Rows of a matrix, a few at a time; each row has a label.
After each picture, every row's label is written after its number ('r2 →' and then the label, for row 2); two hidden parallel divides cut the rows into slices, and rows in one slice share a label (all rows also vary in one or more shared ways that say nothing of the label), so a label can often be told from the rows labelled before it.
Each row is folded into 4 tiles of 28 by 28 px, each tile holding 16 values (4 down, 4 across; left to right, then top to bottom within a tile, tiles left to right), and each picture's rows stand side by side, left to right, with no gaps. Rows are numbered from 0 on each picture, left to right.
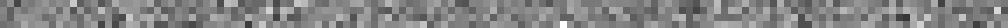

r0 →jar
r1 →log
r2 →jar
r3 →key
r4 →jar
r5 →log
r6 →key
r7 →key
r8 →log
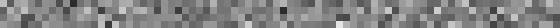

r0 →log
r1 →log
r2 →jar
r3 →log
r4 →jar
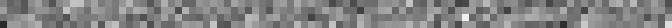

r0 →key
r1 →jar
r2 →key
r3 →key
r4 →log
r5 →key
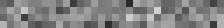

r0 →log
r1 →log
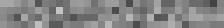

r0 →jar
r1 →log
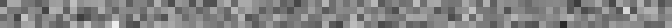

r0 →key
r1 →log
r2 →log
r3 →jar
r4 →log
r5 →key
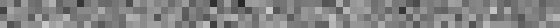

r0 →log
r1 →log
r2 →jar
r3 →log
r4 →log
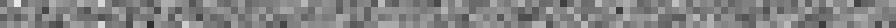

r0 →key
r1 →key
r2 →key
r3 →jar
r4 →jar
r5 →jar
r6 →log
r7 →jar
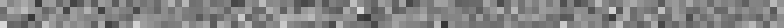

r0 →log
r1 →key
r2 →log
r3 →log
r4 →jar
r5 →log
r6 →key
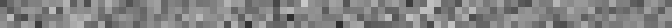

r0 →key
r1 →jar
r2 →key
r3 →key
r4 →log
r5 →jar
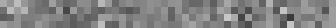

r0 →log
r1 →key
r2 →key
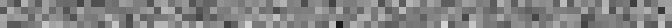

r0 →log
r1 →jar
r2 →jar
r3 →key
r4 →key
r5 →jar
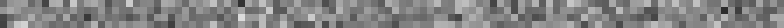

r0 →jar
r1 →key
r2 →log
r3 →key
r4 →log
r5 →jar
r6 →log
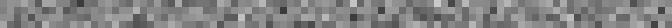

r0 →jar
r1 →log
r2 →log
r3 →key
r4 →key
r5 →key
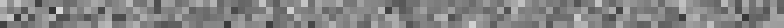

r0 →key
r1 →jar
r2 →key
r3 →log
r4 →jar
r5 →log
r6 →log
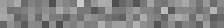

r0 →key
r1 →jar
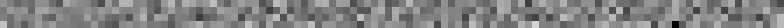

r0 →log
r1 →key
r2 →key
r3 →jar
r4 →key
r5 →jar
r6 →key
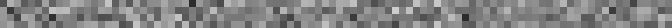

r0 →key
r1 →log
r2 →jar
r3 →key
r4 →key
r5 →log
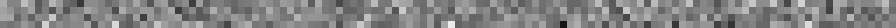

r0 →jar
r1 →log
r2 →key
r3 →key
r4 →log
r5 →key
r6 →key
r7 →jar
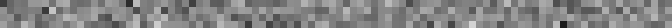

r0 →key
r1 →jar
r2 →jar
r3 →jar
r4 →key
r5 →key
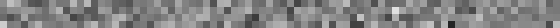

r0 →log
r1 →jar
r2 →log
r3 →jar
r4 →key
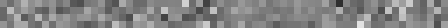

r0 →log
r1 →jar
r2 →jar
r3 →key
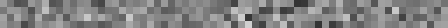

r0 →log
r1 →log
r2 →log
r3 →key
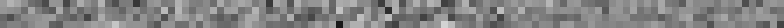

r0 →jar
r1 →jar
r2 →jar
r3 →key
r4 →jar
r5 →jar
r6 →jar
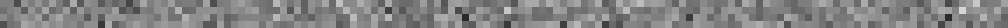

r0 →jar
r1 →key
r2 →jar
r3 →log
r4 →key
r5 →key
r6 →key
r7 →key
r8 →jar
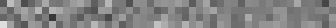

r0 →jar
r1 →jar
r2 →jar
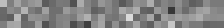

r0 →log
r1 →log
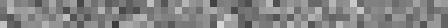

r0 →log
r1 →key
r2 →key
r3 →log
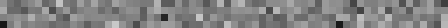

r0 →key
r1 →log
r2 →jar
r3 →key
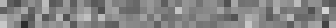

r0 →log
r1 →key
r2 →jar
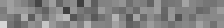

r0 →log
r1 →jar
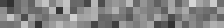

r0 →key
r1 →key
